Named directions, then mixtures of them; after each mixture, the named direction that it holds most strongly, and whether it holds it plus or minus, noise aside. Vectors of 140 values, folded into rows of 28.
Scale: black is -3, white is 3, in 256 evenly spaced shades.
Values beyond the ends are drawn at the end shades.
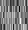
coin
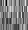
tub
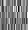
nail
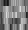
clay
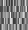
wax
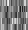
clay, minus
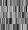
tub, plus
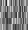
tub, plus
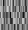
wax, minus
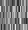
coin, plus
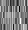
coin, plus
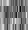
clay, minus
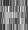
coin, plus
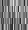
coin, minus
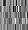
nail, minus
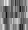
clay, minus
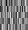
wax, plus
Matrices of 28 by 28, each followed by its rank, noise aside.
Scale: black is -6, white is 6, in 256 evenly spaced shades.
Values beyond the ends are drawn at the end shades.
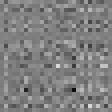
three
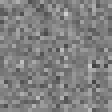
seven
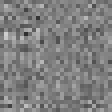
four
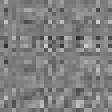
three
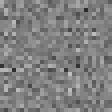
five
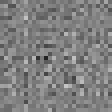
five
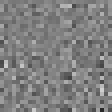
four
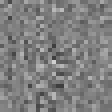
six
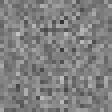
seven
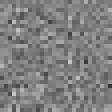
five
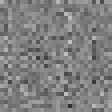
six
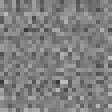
four
